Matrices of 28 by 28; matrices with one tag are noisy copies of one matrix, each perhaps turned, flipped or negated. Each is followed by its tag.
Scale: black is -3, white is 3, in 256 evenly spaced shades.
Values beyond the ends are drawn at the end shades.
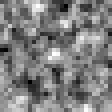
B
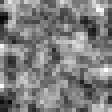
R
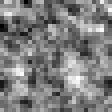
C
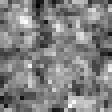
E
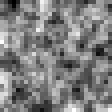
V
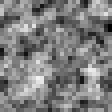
C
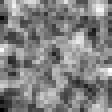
R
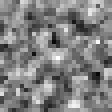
B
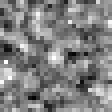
B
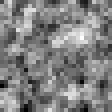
C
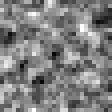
B
